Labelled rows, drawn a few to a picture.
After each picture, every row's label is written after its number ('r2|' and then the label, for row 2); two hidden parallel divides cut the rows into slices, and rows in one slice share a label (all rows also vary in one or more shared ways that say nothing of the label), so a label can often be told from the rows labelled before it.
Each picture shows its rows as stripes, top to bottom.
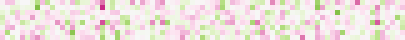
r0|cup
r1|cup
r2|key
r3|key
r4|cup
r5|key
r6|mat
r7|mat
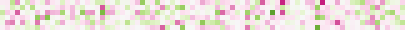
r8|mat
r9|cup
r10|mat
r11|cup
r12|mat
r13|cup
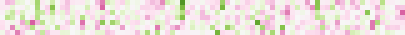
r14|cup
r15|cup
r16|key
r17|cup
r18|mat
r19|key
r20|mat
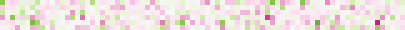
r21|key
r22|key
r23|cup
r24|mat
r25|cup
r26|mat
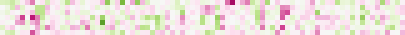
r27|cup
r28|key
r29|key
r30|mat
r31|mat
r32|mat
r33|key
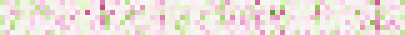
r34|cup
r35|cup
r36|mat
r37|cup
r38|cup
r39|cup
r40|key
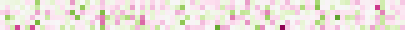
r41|cup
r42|cup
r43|mat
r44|cup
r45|cup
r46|mat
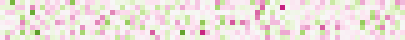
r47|key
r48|mat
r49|key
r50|cup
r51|cup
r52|mat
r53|cup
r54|key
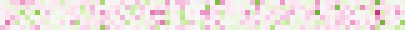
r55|mat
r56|key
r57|cup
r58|key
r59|cup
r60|mat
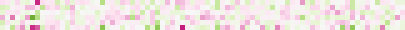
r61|mat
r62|key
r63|key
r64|key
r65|key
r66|mat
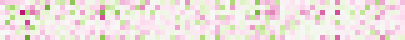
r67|mat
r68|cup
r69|mat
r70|cup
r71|key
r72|key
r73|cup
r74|mat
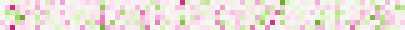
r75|key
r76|mat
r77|cup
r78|cup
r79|cup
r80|mat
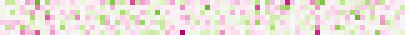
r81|cup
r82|key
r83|key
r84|mat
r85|mat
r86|key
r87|mat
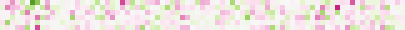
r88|key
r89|mat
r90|key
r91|mat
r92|key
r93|mat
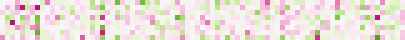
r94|mat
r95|mat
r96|mat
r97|cup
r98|key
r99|mat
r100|cup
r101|mat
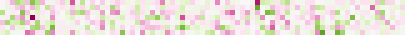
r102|cup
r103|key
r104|cup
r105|mat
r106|cup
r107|cup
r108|key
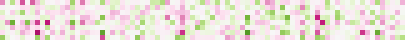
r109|mat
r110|key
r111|key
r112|mat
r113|mat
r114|key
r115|mat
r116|cup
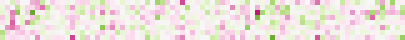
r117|mat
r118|cup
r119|cup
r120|key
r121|key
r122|mat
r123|key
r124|key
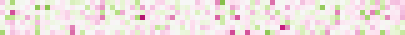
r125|cup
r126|cup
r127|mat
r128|cup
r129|key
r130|key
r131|cup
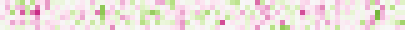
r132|key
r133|mat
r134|mat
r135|mat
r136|mat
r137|key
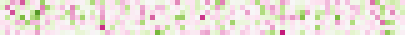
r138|mat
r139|cup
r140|cup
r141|cup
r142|mat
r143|cup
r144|mat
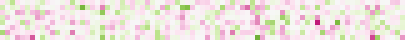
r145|key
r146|cup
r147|mat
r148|key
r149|key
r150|mat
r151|key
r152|mat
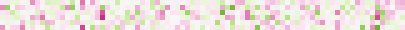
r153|key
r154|mat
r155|cup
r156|cup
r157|mat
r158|mat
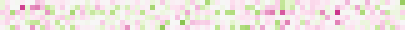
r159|key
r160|key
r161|mat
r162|key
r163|key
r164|mat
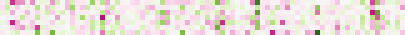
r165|mat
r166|key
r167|mat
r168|cup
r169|mat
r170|mat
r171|cup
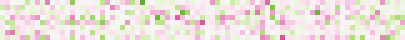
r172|mat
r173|key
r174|cup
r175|mat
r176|mat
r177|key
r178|key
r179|mat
